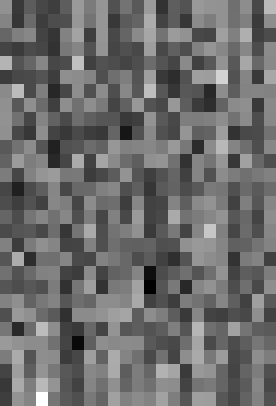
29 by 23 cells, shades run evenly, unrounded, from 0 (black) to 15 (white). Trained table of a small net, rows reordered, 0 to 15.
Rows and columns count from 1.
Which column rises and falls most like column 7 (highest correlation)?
21
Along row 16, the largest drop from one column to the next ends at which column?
13
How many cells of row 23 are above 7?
11
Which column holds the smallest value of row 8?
18
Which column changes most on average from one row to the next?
2
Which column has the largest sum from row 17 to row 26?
17
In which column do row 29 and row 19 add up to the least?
20
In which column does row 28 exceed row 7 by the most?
5
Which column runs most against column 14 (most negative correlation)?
23
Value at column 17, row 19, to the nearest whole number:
9
